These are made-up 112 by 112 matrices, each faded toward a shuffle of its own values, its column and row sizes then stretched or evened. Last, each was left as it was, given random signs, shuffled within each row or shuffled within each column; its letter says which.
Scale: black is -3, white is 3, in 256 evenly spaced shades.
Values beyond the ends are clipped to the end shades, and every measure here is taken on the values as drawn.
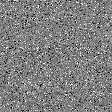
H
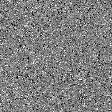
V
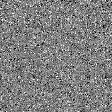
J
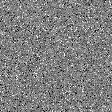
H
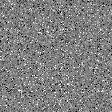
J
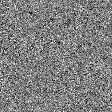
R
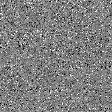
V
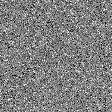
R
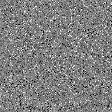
J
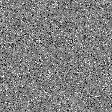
H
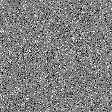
V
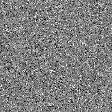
R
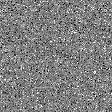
J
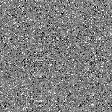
J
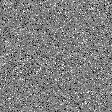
H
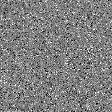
J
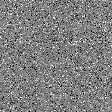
J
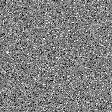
H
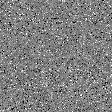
H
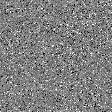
V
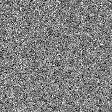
R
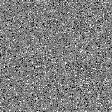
J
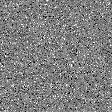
H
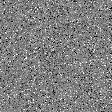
R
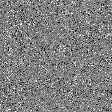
J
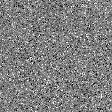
J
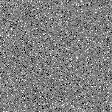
R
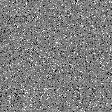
V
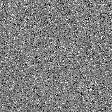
V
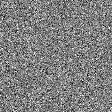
R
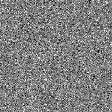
J
